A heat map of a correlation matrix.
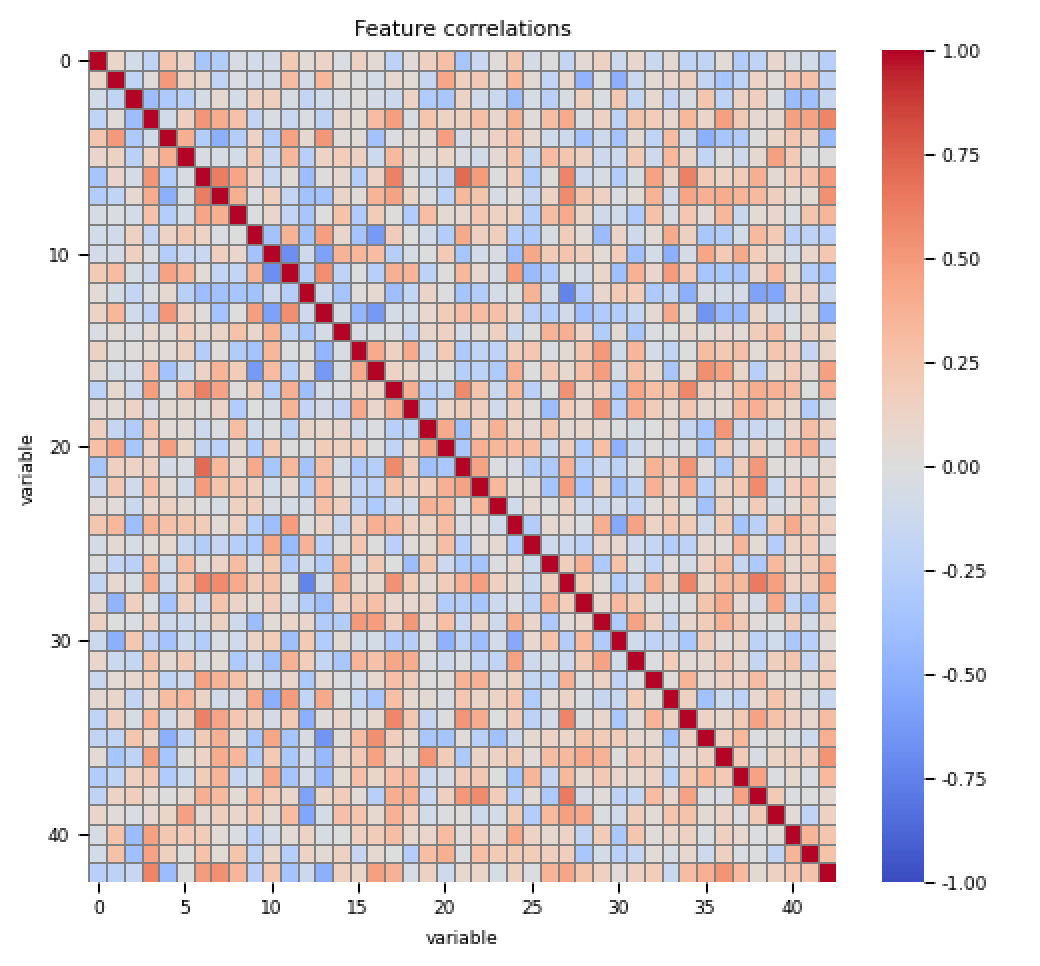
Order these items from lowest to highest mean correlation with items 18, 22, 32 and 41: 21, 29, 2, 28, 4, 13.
28, 2, 4, 13, 29, 21
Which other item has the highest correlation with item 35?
16
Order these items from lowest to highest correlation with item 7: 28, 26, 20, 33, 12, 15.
12, 20, 33, 15, 26, 28
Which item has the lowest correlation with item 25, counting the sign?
11
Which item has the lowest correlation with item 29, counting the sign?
9
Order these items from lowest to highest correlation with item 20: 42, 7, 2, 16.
2, 7, 42, 16
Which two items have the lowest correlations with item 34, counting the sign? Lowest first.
12, 30
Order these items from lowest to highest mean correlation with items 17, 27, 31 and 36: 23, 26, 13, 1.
13, 1, 23, 26
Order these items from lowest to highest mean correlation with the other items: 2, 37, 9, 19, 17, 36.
2, 9, 19, 37, 36, 17
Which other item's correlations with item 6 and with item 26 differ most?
21
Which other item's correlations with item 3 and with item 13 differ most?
42
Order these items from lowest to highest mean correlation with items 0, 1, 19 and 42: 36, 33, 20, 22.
33, 22, 36, 20
